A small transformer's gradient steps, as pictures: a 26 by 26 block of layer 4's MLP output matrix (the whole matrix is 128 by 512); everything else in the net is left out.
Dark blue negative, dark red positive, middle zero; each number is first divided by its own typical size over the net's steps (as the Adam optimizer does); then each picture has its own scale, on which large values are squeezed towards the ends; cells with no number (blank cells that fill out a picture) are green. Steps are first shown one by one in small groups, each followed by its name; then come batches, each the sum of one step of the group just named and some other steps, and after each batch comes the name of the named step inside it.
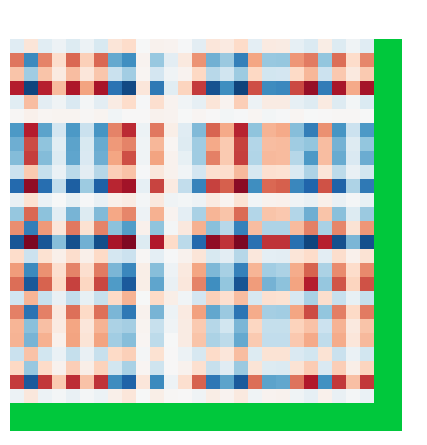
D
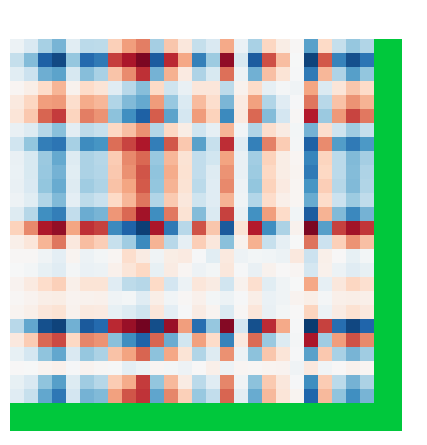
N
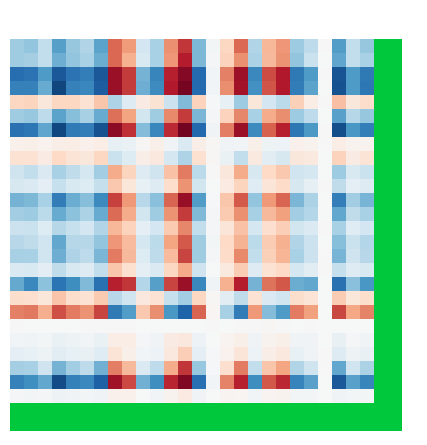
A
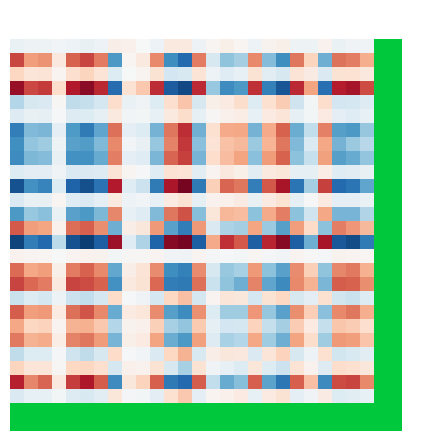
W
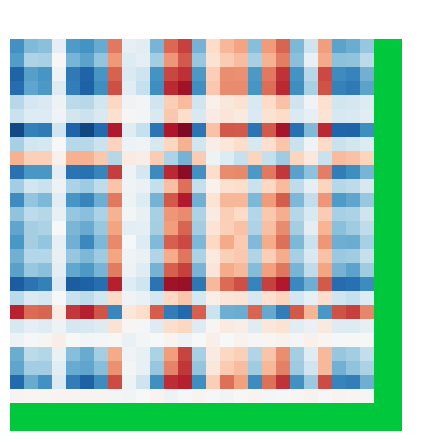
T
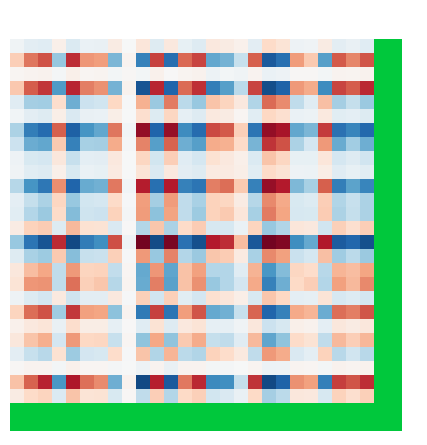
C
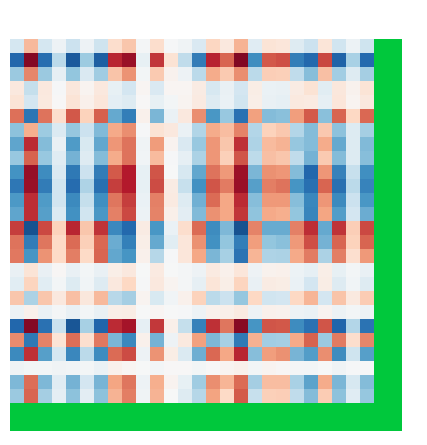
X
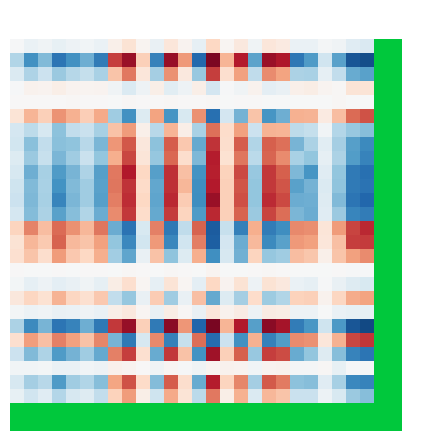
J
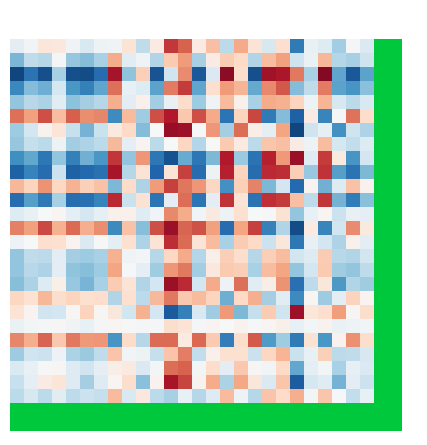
T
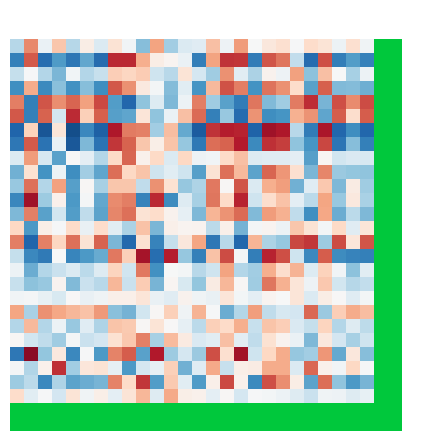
X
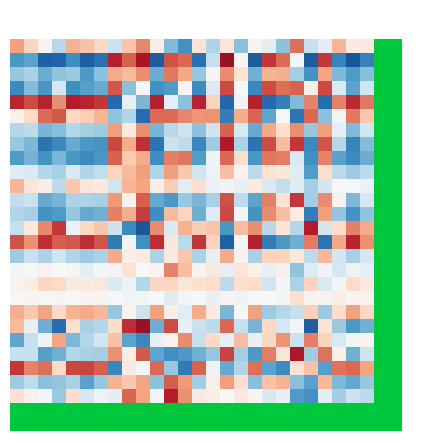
N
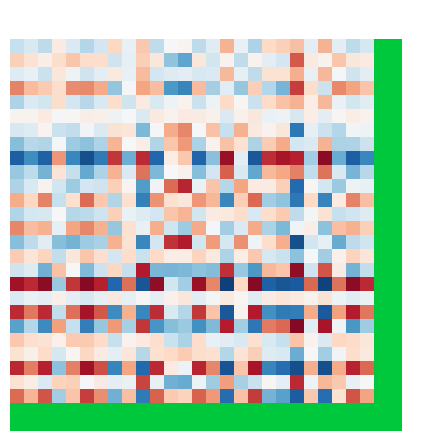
W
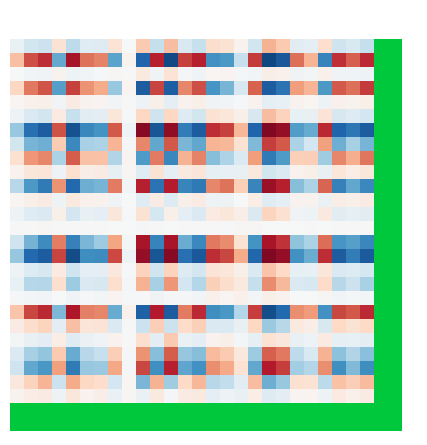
C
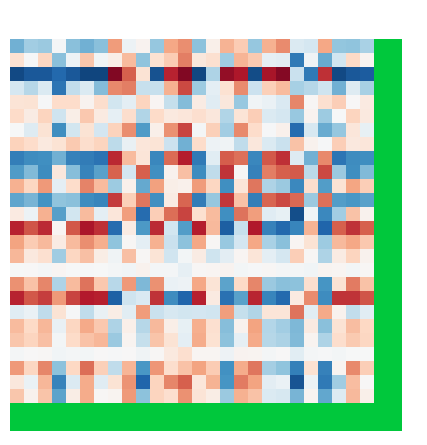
A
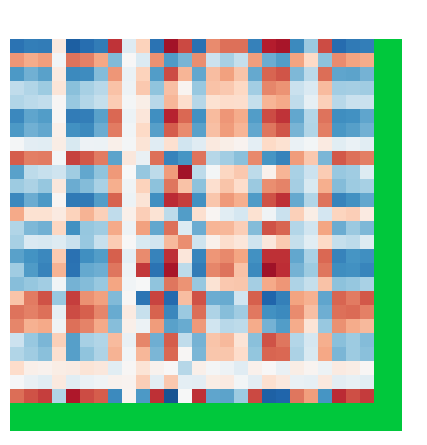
T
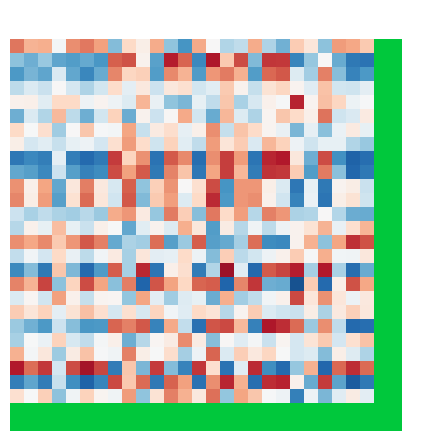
J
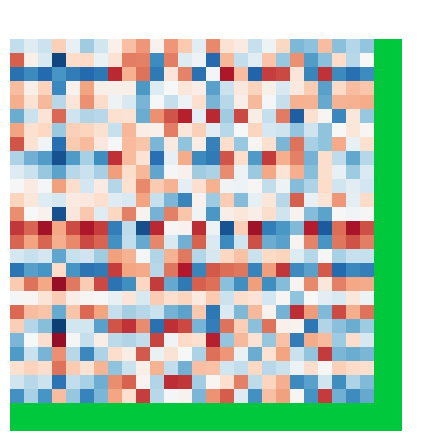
N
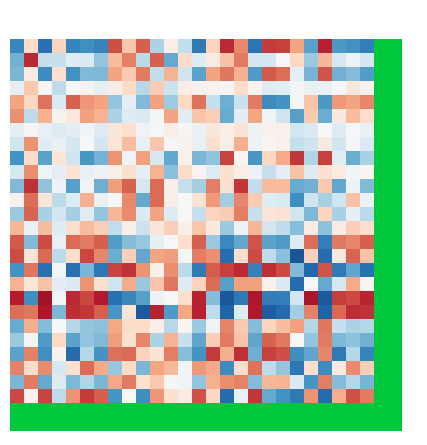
X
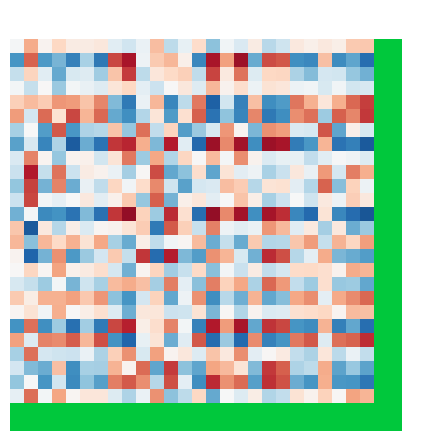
X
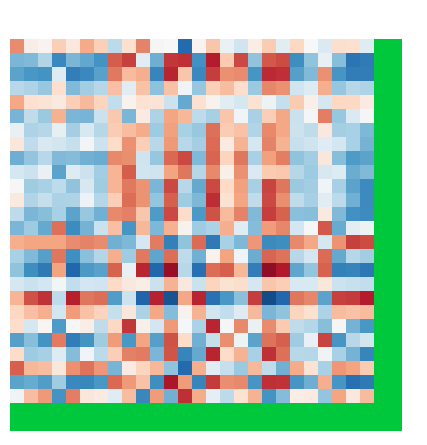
J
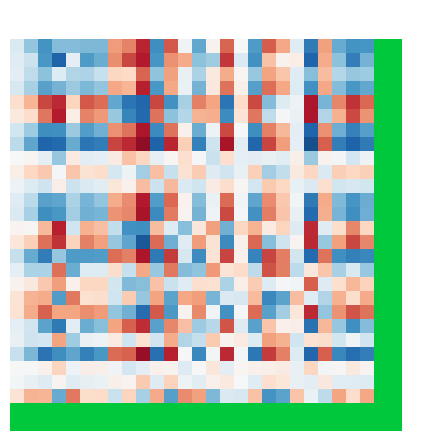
N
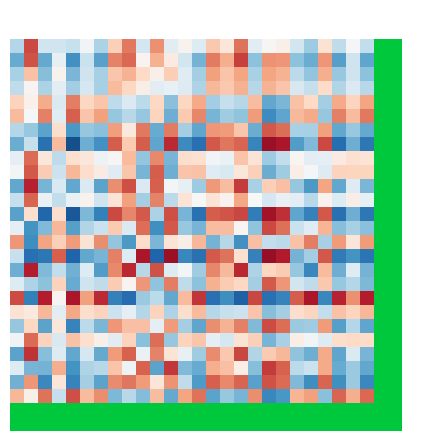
X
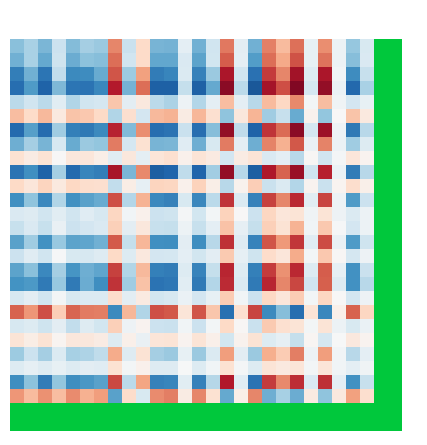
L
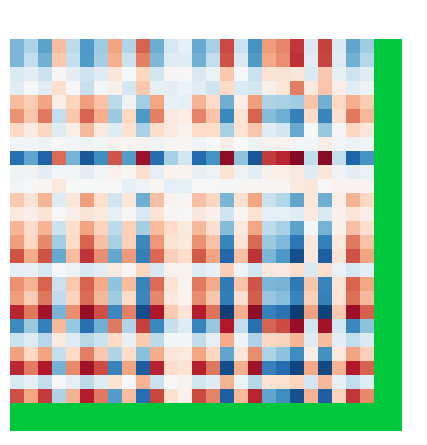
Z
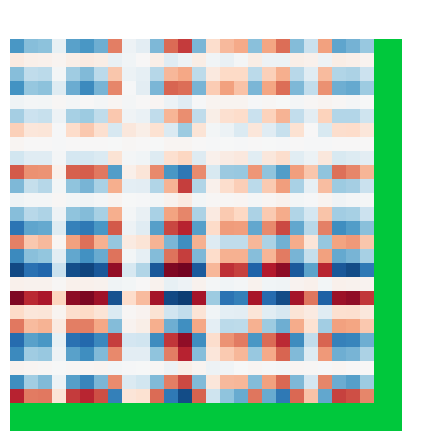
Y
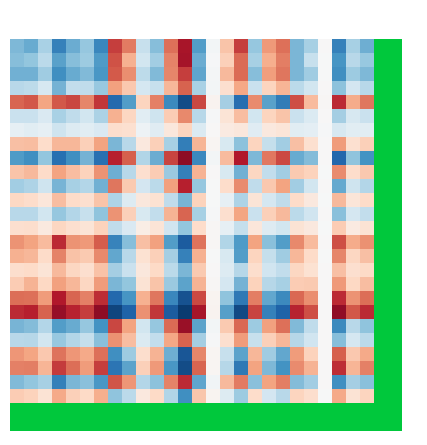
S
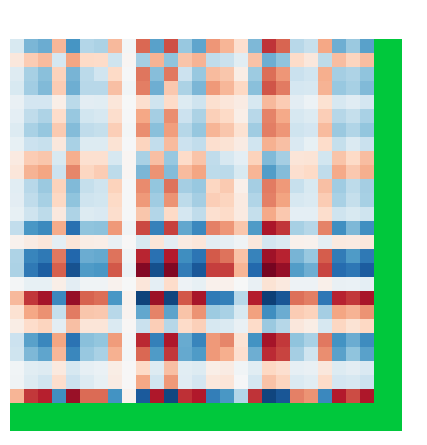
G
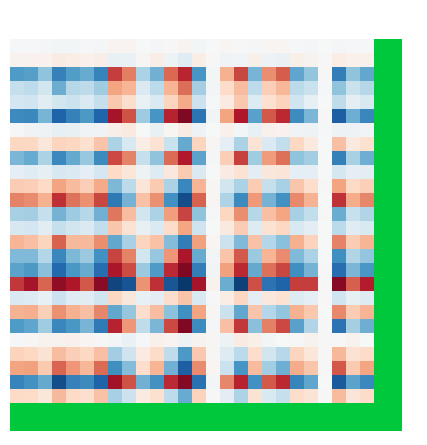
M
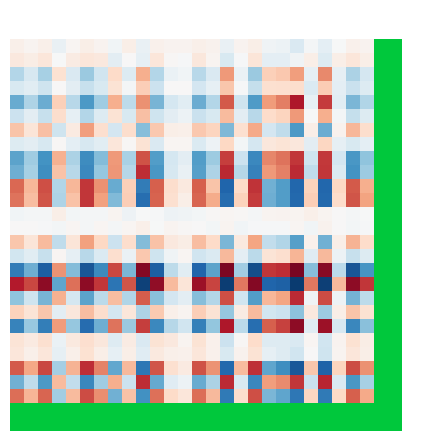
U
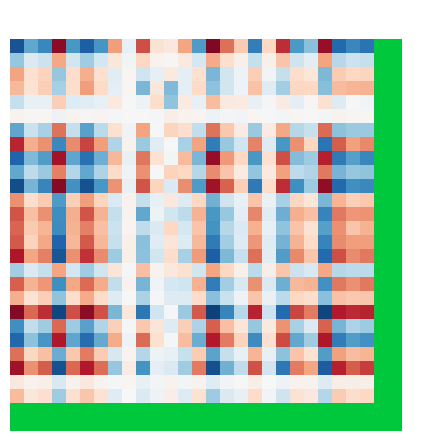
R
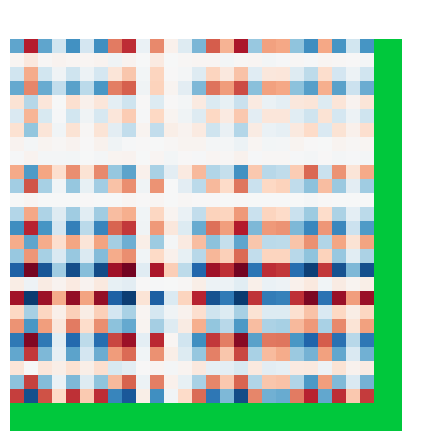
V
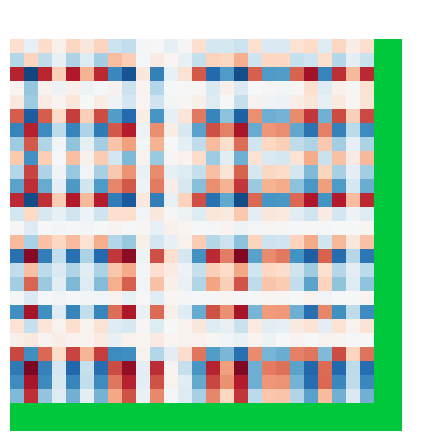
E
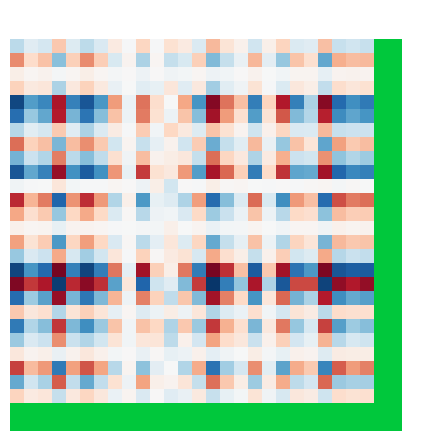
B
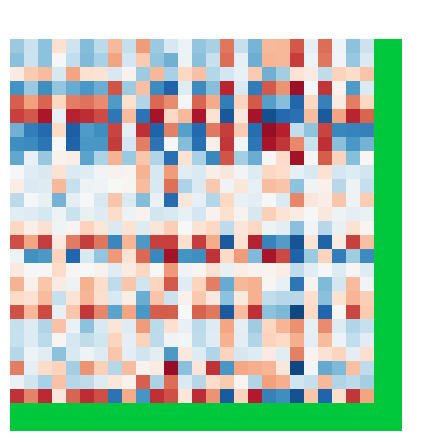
Z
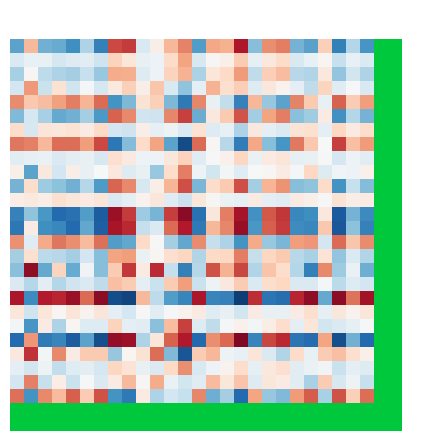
V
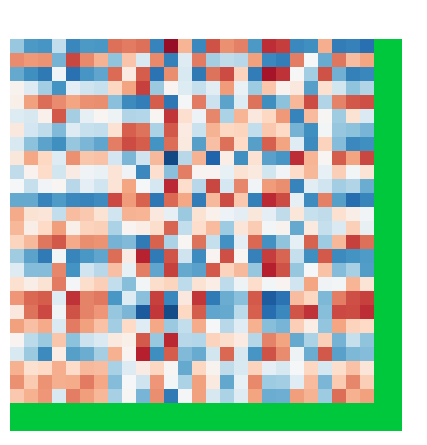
G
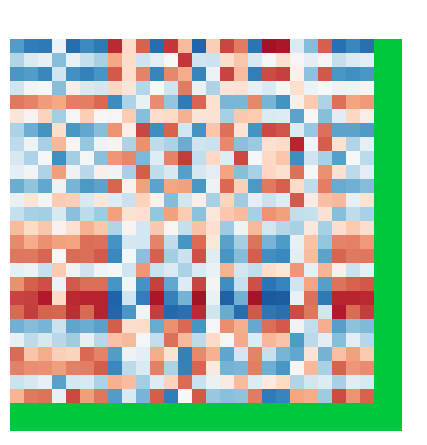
S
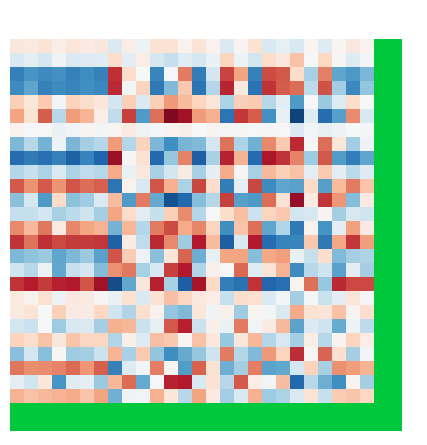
M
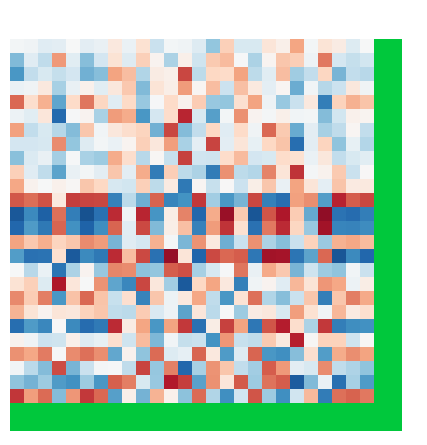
M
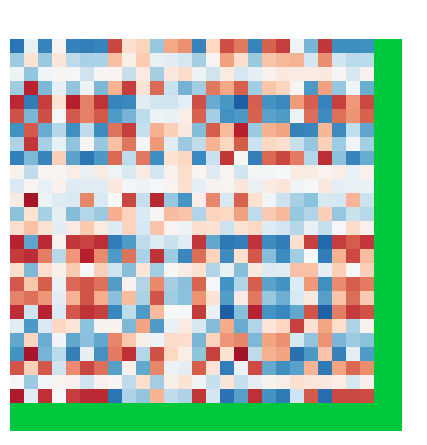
Z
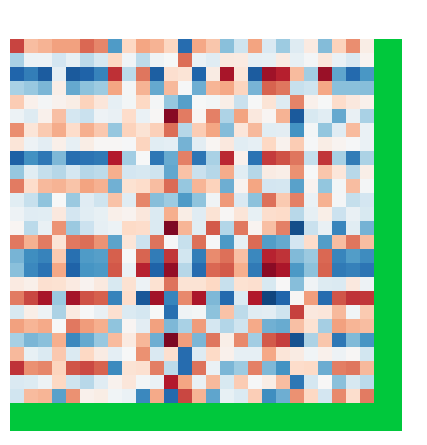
G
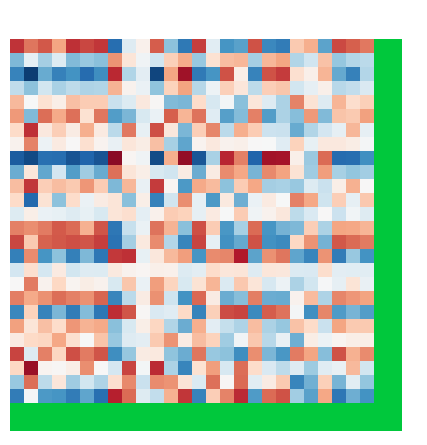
E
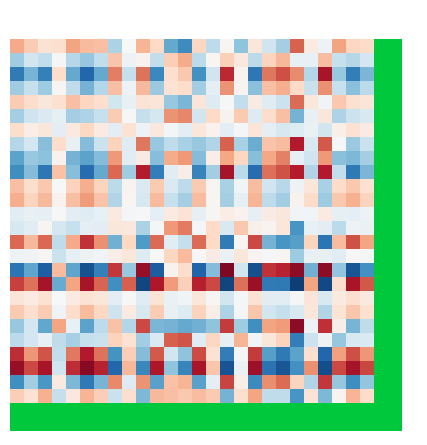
U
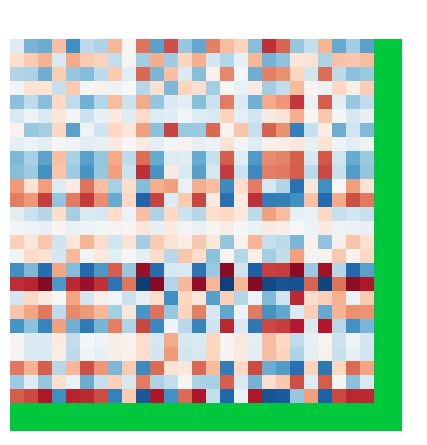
U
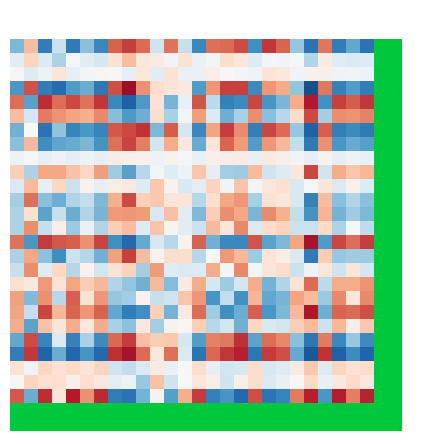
V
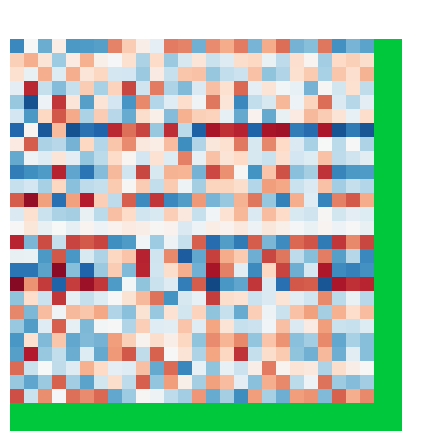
B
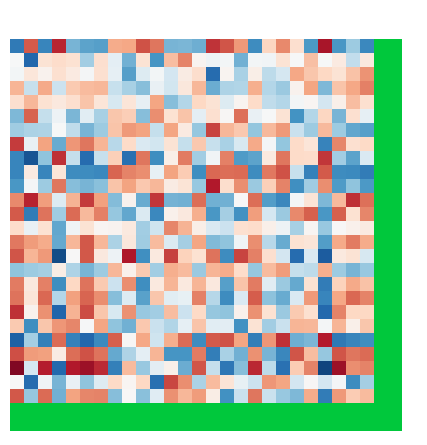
R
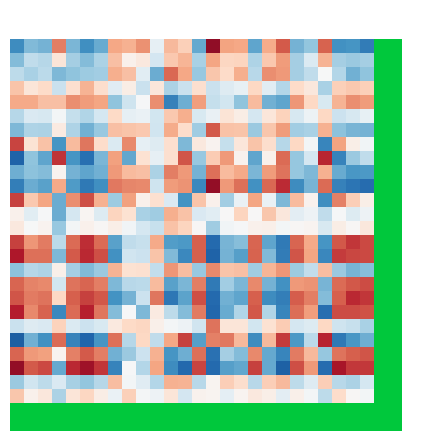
R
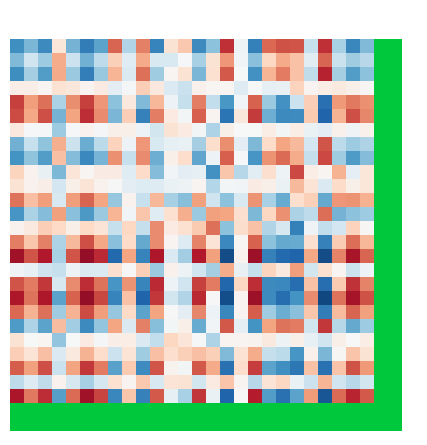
Z
